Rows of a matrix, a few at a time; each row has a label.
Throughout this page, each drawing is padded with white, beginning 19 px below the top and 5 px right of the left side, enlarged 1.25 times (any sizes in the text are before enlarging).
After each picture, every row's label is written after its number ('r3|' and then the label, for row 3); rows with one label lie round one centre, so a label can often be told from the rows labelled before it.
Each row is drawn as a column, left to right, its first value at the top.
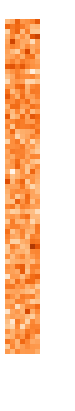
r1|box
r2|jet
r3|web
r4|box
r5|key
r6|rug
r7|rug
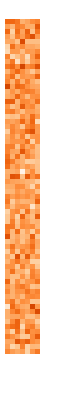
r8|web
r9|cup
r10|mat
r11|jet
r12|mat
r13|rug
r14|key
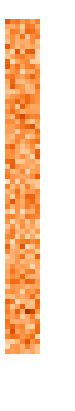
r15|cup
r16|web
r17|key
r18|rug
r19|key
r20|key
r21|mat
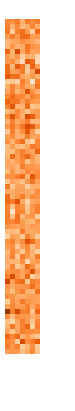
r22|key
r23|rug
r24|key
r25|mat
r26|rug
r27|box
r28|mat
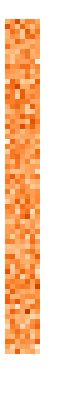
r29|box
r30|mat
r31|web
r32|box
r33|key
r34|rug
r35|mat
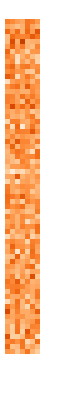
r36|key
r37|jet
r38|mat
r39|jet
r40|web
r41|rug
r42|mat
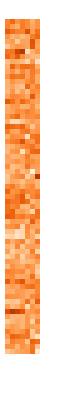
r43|key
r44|key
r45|key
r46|key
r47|web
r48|jet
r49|mat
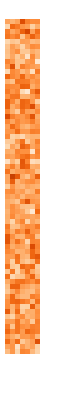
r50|rug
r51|box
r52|mat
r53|web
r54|web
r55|rug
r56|mat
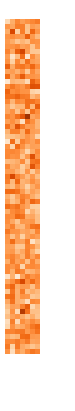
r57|box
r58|mat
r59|box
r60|key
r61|rug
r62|web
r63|web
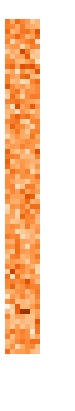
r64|web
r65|box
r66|rug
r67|key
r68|key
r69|jet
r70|mat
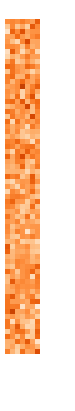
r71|cup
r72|key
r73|mat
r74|web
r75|jet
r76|box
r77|web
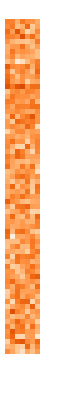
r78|web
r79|key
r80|mat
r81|mat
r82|box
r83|rug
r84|jet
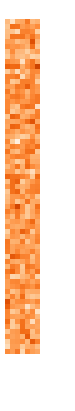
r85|cup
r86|box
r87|box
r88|mat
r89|web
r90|jet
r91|box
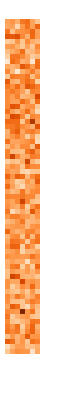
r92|mat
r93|rug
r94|rug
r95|key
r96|web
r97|mat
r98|box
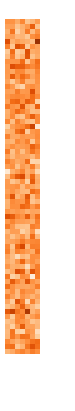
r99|jet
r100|key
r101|cup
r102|cup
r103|key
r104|box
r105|jet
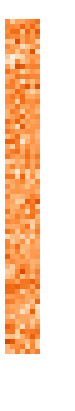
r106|mat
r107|mat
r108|jet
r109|box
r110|web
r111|key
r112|web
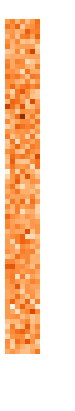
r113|jet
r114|web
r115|box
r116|rug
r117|mat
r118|key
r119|web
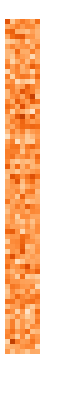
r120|web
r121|mat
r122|box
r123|rug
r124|box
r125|box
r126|cup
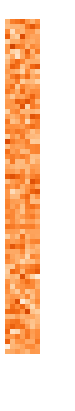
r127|mat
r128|cup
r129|cup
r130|rug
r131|key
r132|box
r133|box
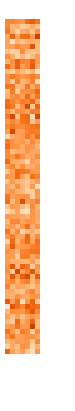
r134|web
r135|rug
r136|cup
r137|rug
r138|rug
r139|cup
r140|rug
